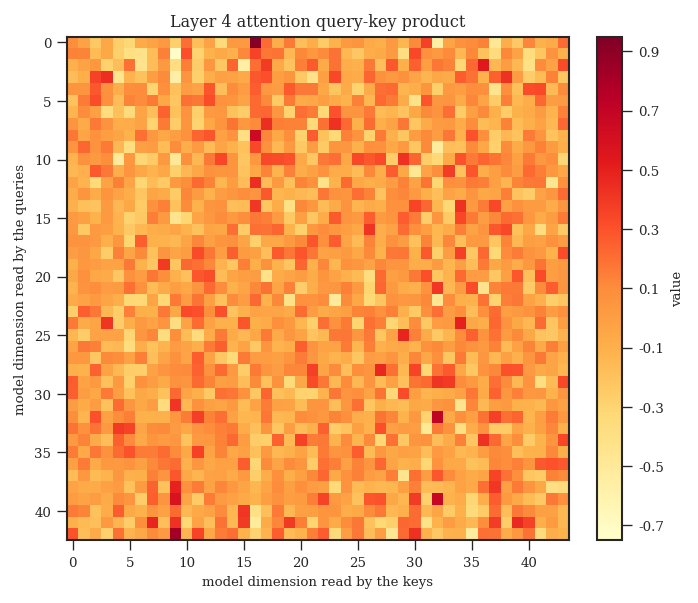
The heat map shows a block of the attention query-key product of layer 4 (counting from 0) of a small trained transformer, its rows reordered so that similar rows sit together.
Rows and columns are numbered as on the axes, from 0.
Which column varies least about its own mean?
24
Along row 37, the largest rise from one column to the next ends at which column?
30
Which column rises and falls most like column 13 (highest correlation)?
37
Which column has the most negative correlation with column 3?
21
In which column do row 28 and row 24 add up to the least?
31
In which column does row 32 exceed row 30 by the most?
32
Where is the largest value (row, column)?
0, 16
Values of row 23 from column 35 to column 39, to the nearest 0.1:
-0.2 0.1 0.2 0 0
